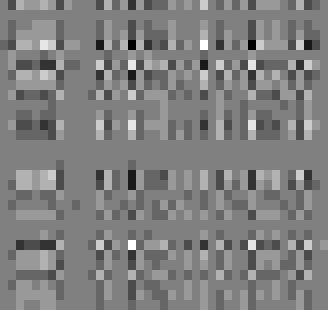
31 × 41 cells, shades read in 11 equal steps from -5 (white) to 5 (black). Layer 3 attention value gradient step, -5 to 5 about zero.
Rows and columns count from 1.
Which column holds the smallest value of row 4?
26
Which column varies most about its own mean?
17
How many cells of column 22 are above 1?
1
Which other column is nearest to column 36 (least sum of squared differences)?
10
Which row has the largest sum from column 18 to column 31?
25
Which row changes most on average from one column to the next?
5
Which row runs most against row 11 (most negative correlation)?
31
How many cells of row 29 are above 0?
8
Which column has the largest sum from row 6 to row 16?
38
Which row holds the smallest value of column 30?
7
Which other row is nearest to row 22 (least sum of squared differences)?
30
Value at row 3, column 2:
1
